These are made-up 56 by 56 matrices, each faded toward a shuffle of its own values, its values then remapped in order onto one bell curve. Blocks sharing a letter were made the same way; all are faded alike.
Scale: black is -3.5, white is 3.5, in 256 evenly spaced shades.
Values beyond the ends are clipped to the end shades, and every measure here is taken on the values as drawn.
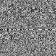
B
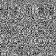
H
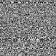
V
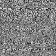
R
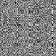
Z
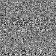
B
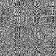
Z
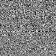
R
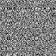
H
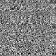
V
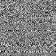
V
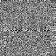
H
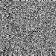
V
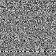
B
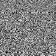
R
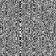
Z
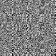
Z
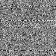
R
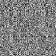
H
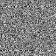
B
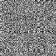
H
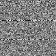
B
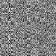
Z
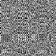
Z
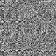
H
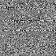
B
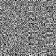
H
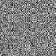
Z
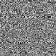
V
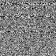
R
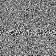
R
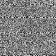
B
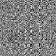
Z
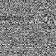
V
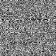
B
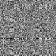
H
